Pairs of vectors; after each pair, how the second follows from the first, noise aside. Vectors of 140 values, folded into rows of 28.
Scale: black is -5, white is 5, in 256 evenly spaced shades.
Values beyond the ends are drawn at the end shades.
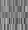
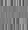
reversed, partly zeroed.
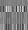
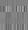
shrunk.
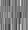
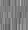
shrunk.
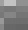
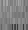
reversed, negated, partly zeroed.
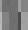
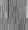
reversed, partly zeroed.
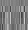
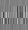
reversed, negated, partly zeroed.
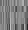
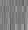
negated, shrunk.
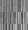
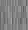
wrapped around, negated, shrunk.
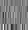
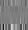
negated, partly zeroed.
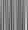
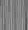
negated, shrunk.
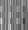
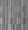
shrunk.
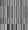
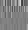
reversed, negated, partly zeroed.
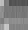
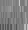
reversed, partly zeroed.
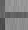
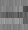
reversed, partly zeroed.
